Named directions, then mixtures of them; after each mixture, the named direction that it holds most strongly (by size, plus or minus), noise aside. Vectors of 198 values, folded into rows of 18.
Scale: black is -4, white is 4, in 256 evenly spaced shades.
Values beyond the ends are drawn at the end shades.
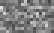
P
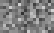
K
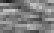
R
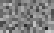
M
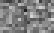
K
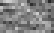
R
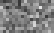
P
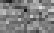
R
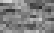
R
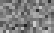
M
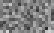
M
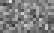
K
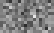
K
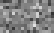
P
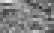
R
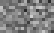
P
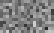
M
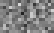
K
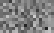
M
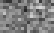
K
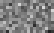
M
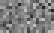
K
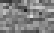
R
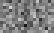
K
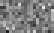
K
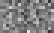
K
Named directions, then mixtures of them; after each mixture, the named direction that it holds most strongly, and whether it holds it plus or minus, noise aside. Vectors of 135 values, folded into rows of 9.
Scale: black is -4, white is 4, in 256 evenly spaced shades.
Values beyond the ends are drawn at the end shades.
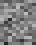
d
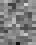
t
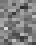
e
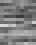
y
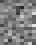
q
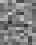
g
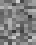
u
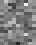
t, plus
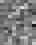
q, minus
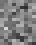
e, plus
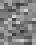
d, minus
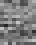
y, minus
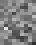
e, plus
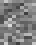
d, minus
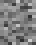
u, plus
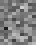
e, minus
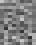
g, plus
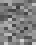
d, minus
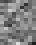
t, minus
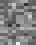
t, minus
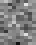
t, plus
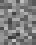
u, minus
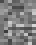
q, plus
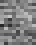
y, minus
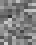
d, minus
